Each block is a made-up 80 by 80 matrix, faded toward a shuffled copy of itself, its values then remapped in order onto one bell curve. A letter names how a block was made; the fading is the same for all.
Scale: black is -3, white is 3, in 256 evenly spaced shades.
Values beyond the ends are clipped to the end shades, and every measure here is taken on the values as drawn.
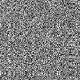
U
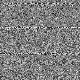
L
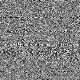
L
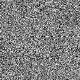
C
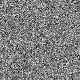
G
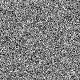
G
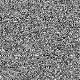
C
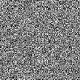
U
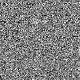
C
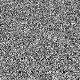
C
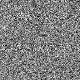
C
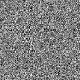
U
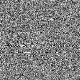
C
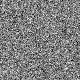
G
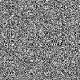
U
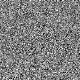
C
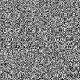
U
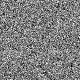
G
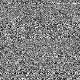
L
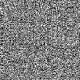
U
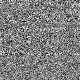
C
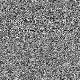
C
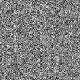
U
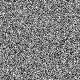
G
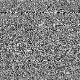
L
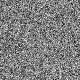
G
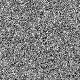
G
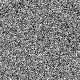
G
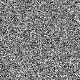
C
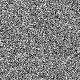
G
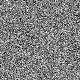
G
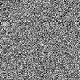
U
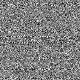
L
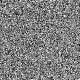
G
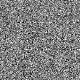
C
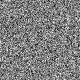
G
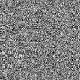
U
